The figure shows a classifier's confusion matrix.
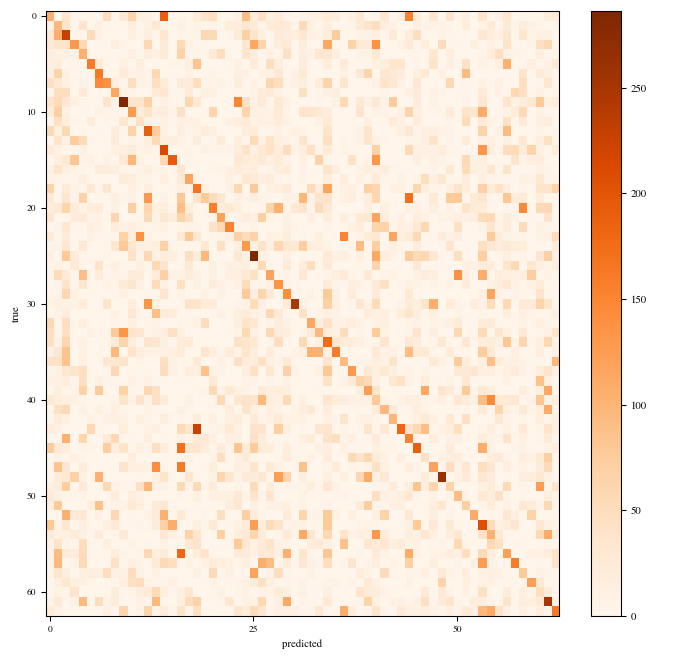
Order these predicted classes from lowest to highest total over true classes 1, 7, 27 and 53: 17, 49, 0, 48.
48, 17, 49, 0
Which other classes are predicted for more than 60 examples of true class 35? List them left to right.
2, 8, 32, 33, 44, 53
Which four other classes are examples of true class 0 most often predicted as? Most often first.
14, 44, 24, 10
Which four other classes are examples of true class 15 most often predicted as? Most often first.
40, 10, 3, 33
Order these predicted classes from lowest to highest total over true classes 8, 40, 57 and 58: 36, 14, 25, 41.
36, 41, 14, 25
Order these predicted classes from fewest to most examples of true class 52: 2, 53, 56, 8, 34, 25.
53, 25, 56, 8, 34, 2
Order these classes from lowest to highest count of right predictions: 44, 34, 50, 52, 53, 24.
50, 52, 24, 44, 34, 53
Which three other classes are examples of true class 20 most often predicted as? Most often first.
58, 28, 16
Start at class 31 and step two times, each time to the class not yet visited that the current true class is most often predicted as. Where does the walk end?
3
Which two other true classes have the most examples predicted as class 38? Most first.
24, 48
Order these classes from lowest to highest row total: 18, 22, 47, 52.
22, 52, 47, 18
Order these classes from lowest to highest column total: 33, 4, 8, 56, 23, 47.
33, 47, 8, 23, 4, 56
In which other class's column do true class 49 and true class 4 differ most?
60
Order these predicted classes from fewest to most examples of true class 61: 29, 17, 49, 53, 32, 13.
32, 53, 49, 17, 13, 29
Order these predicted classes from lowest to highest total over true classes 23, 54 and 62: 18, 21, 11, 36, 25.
21, 18, 11, 25, 36
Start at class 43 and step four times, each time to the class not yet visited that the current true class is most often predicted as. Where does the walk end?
16
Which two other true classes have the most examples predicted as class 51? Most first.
6, 39
